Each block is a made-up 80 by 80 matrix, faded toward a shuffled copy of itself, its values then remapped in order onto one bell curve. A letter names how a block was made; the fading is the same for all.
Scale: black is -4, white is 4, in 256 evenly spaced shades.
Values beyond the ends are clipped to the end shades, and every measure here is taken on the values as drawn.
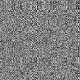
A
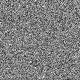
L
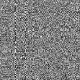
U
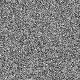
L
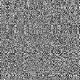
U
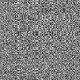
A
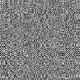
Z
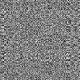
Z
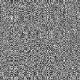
A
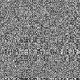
Z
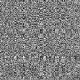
Z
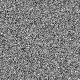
L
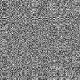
Z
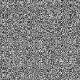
U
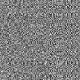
A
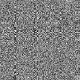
U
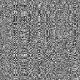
A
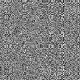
A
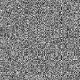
U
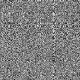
U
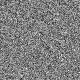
L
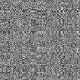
Z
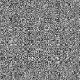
U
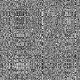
A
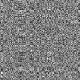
Z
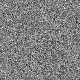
L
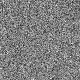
L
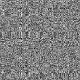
U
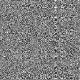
U
